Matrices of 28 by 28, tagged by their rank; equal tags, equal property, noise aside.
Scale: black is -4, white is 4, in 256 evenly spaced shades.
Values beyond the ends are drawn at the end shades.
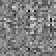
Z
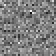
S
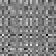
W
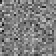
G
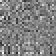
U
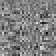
Z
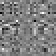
U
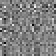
U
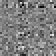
Z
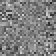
G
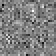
S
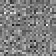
Z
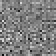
G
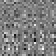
U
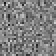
Z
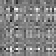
W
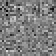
G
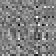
U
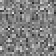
G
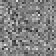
S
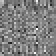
Z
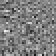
G
